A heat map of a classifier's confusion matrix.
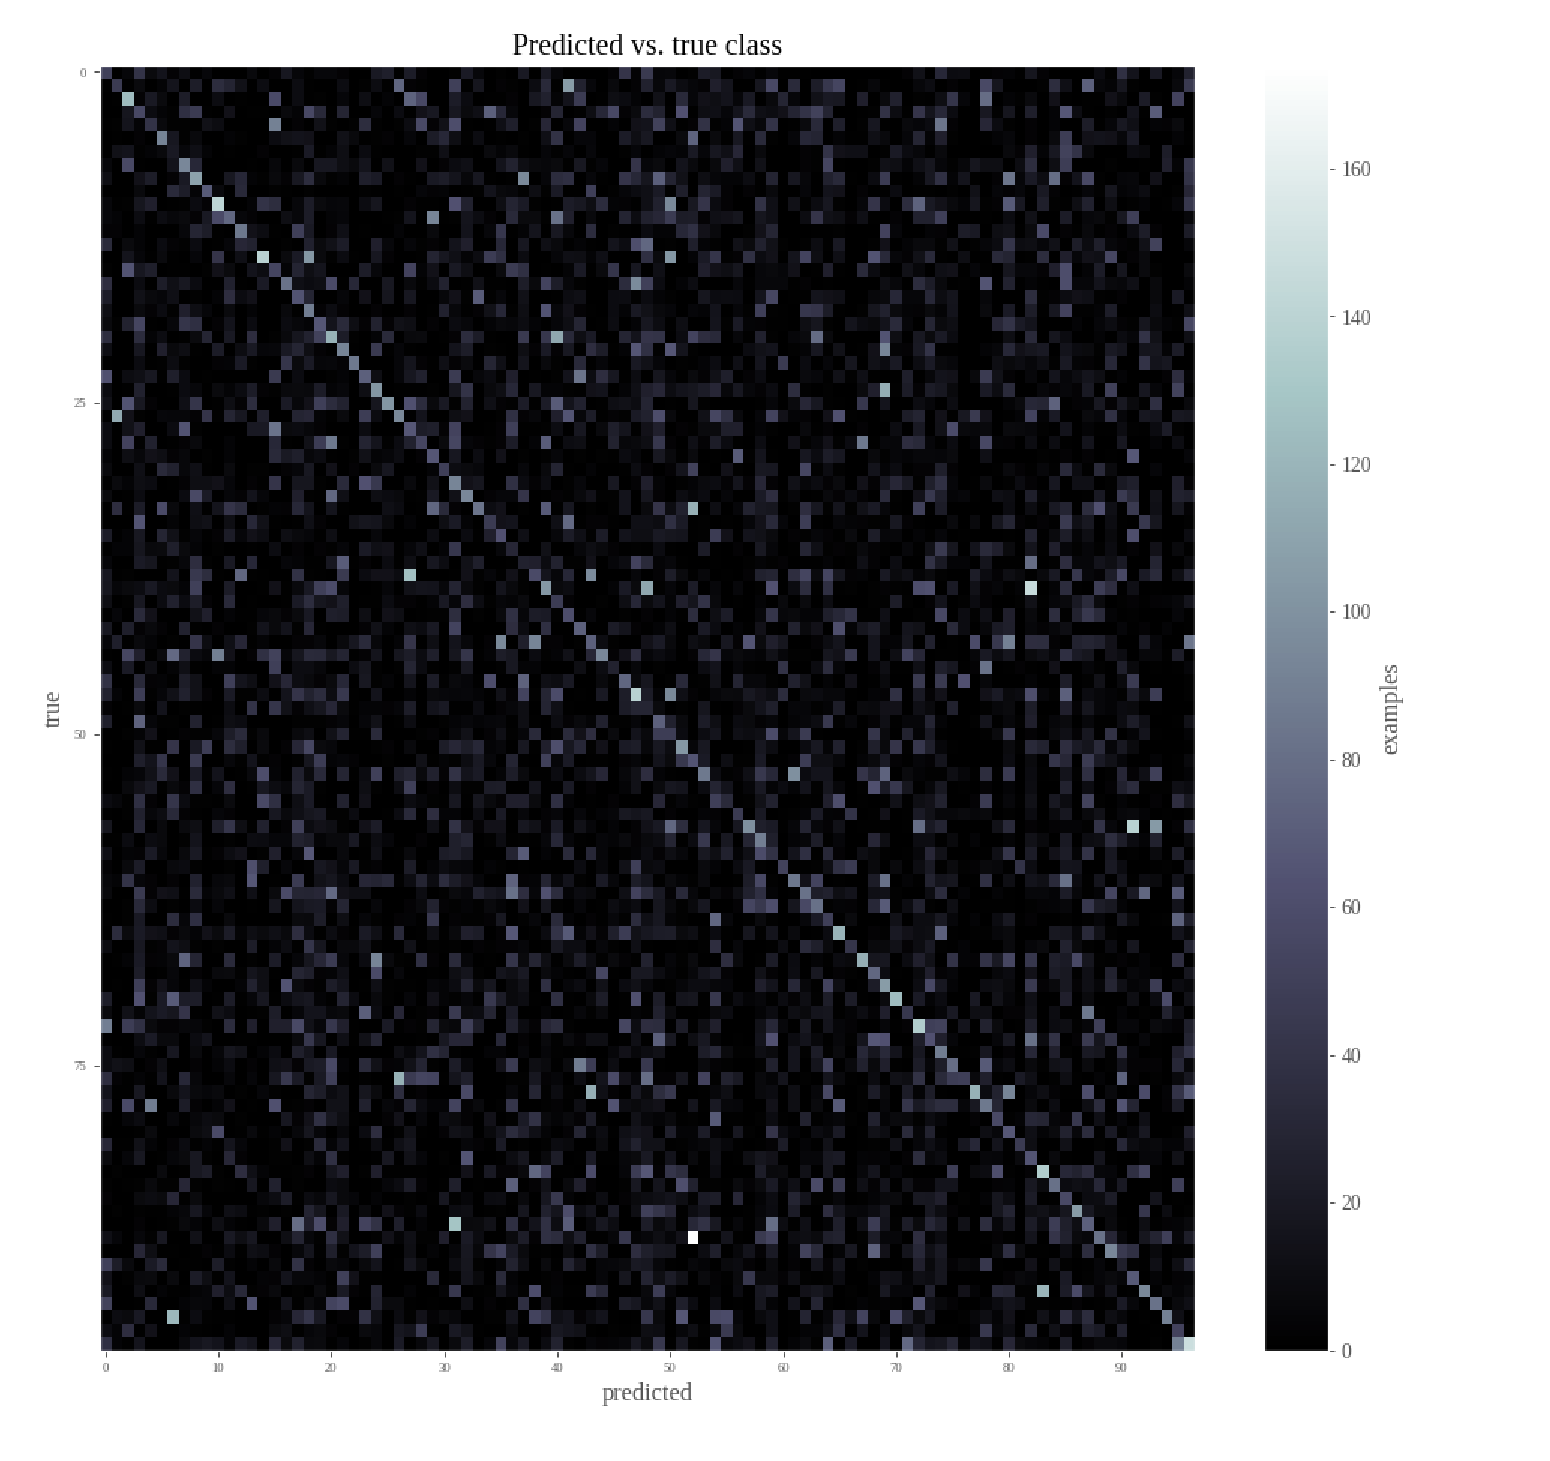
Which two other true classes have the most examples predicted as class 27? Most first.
38, 2
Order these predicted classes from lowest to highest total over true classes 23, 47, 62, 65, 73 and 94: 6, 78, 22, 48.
22, 78, 48, 6
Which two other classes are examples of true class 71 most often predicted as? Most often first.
87, 23
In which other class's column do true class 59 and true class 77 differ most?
43
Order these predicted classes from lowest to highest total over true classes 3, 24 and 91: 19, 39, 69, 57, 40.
39, 40, 19, 57, 69
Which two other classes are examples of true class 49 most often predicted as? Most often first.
3, 64
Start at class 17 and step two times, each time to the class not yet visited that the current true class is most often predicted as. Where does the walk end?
52
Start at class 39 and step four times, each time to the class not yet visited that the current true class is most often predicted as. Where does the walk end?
40
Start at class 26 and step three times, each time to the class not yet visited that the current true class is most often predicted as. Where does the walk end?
74
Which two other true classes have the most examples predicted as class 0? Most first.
72, 23
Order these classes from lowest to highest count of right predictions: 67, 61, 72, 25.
61, 25, 67, 72
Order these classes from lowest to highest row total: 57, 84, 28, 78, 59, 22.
22, 84, 59, 28, 78, 57
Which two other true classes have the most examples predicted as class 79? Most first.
83, 43
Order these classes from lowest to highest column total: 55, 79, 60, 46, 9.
60, 9, 55, 79, 46
